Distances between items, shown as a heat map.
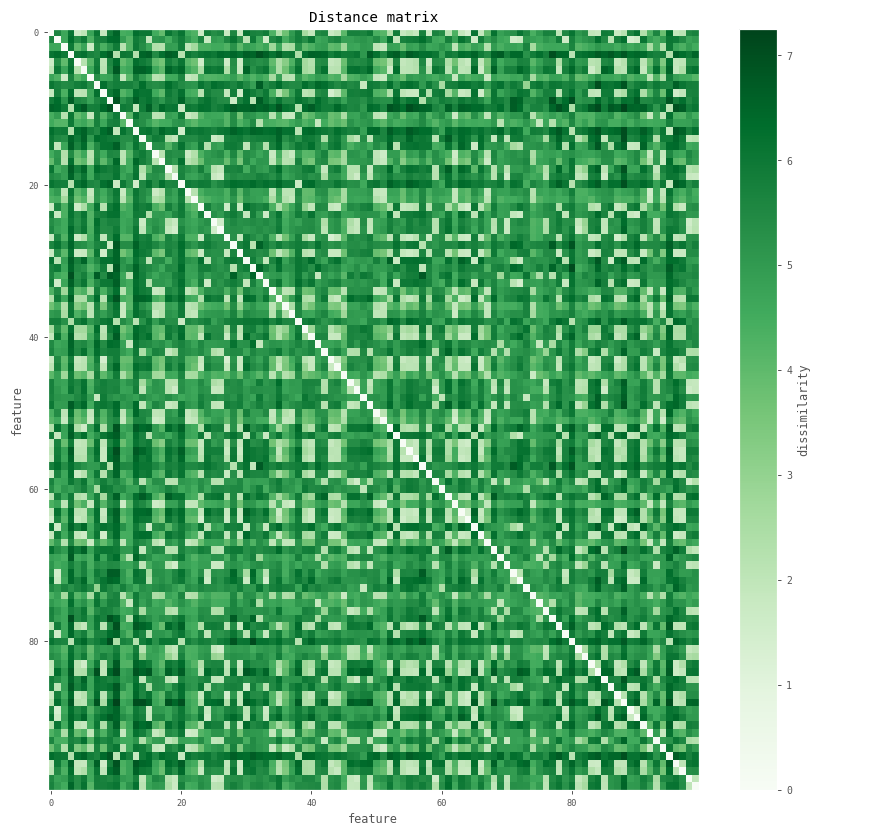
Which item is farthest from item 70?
88
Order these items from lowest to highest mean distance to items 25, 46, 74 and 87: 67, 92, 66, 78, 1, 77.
67, 92, 66, 78, 1, 77
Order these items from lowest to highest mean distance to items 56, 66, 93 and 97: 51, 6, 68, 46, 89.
51, 6, 46, 68, 89
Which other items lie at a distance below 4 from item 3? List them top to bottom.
10, 13, 20, 38, 80, 95
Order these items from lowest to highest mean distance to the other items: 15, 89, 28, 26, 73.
26, 89, 15, 73, 28
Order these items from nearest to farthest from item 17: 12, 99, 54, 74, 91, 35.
74, 54, 91, 35, 12, 99
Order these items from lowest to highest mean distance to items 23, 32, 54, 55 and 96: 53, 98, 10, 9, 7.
98, 53, 9, 7, 10
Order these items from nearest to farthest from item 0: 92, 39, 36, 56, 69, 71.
56, 39, 36, 92, 69, 71
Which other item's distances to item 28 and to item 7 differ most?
9
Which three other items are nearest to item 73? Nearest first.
48, 60, 7
